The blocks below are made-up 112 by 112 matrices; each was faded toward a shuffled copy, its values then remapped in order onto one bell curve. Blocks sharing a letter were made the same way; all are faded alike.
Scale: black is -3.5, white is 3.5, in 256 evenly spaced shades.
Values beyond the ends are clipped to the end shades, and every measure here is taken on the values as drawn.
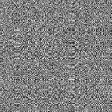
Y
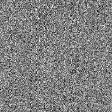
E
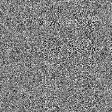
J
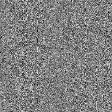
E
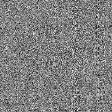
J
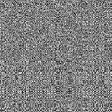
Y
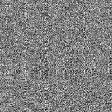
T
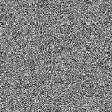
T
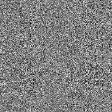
J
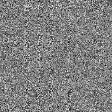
J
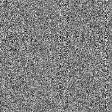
J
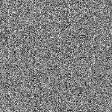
J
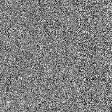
J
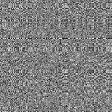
Y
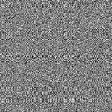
Y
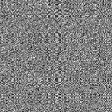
Y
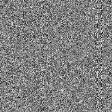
J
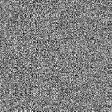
T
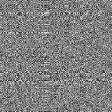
Y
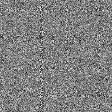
J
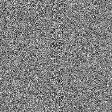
J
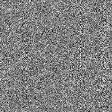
J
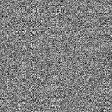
T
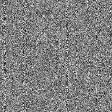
E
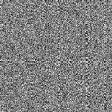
T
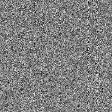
E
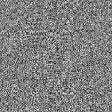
T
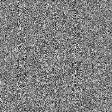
E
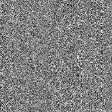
E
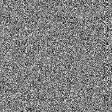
J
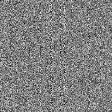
E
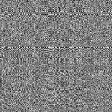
Y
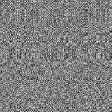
Y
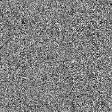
J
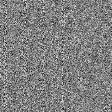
E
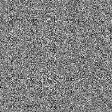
J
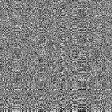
Y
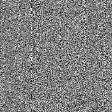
E
